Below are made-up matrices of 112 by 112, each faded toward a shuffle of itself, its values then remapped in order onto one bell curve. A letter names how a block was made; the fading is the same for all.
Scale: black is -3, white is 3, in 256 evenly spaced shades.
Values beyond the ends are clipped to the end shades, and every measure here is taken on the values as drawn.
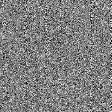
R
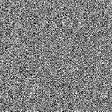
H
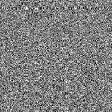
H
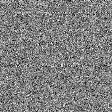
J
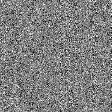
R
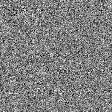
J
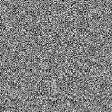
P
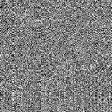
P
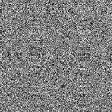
H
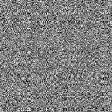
P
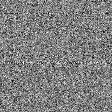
J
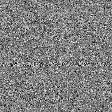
J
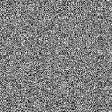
P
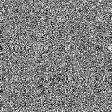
H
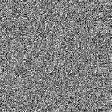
H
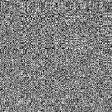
P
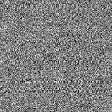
P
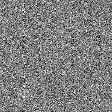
R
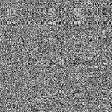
P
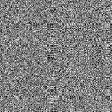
P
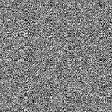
P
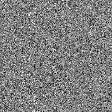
R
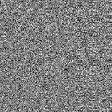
H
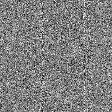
R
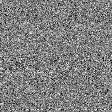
J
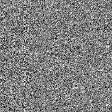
R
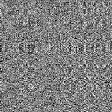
P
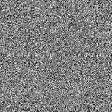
H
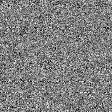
J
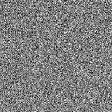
H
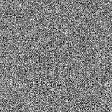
H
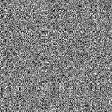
P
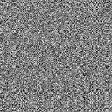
P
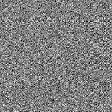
P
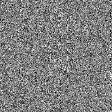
R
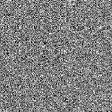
H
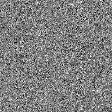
R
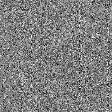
R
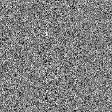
R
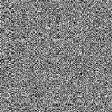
P
